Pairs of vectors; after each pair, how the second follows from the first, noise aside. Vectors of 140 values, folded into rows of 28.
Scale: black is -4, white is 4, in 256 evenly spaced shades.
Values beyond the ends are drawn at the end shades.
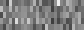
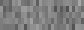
reversed, negated, shrunk.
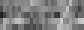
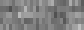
wrapped around, negated, shrunk.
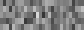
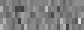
wrapped around, negated, partly zeroed.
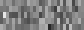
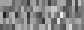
sign-scrambled.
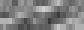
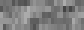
wrapped around, negated, shrunk.
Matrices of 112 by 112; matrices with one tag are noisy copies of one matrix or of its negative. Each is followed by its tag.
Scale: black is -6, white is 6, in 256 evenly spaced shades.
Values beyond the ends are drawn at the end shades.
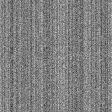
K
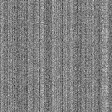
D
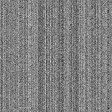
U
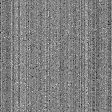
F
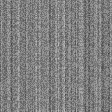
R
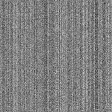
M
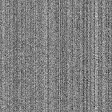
M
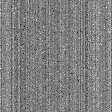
F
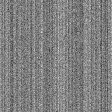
K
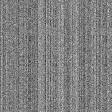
U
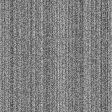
K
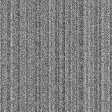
R
